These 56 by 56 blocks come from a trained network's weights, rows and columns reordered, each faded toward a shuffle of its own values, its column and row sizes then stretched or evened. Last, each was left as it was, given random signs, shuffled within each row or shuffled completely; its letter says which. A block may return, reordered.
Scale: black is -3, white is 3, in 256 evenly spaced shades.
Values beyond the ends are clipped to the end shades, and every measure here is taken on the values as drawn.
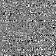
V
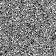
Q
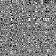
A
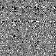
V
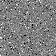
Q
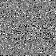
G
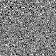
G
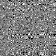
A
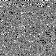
G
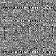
A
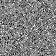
Q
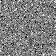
Q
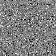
G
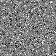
Q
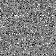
G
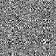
A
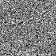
G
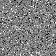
Q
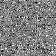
G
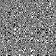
A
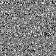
G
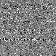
G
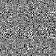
A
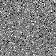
Q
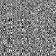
A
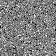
Q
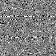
G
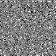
G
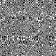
A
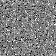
Q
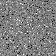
Q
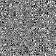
V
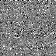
G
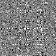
V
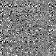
A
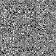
V
